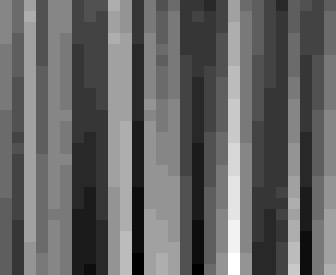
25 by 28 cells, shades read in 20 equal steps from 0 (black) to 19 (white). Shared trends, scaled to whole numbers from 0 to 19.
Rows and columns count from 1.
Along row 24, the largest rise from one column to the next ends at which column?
13
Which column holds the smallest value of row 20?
12
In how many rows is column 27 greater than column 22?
15
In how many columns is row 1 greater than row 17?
12
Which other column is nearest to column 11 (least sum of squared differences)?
3
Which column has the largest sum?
20
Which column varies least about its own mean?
5
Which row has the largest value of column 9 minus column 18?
1
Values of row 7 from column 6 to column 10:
9 4 5 5 12
